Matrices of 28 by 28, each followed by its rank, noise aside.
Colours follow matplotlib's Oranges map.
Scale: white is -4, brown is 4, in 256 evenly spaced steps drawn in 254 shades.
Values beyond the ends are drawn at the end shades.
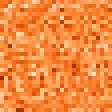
six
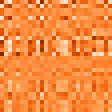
two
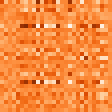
two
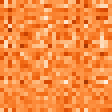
four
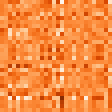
three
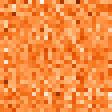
six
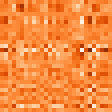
two
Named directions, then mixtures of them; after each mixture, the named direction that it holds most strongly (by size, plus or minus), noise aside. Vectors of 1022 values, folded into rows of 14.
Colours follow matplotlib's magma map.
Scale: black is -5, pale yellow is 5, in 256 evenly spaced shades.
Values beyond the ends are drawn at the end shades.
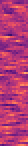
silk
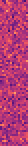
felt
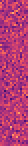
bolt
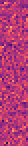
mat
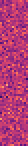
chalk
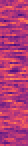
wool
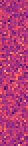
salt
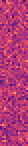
felt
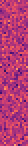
salt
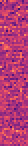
bolt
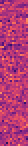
mat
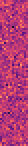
chalk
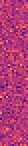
chalk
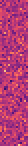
salt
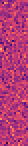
mat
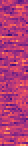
silk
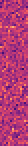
bolt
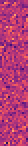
mat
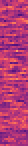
wool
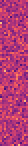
salt
